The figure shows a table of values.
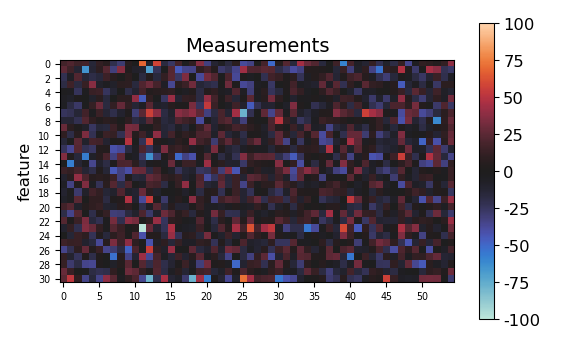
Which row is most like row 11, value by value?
19
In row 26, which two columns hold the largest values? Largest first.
12, 15
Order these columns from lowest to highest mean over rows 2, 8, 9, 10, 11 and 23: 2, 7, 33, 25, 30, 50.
50, 33, 25, 2, 7, 30
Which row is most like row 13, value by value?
1
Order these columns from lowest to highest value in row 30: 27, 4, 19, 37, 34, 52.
37, 4, 34, 27, 52, 19
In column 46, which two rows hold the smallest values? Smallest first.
26, 16
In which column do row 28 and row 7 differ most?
24
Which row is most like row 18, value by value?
4
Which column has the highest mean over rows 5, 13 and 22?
47
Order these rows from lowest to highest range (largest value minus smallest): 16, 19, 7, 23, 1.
16, 19, 1, 7, 23
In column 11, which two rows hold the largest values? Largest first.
0, 27
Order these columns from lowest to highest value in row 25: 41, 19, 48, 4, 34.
48, 41, 4, 34, 19
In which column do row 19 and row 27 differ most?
40
